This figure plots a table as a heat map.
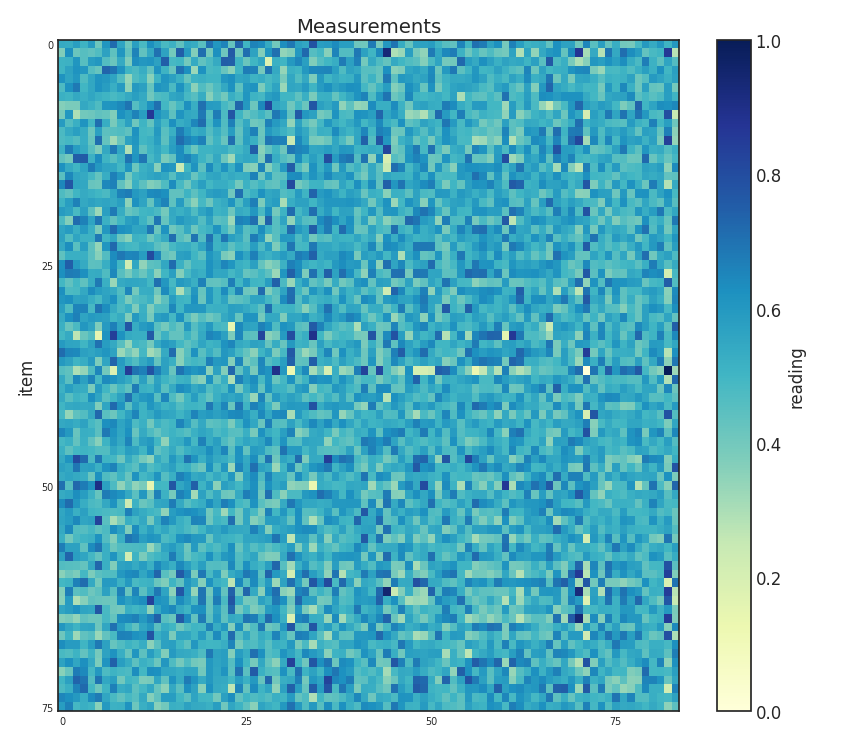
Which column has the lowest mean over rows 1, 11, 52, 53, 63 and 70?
83
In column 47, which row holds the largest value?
20
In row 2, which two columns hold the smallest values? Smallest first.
28, 70
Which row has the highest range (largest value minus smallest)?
37
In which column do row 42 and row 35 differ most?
71
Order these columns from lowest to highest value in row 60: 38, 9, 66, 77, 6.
38, 66, 6, 77, 9
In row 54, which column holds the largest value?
5
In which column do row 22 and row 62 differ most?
70
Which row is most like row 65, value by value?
60
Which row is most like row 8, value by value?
63
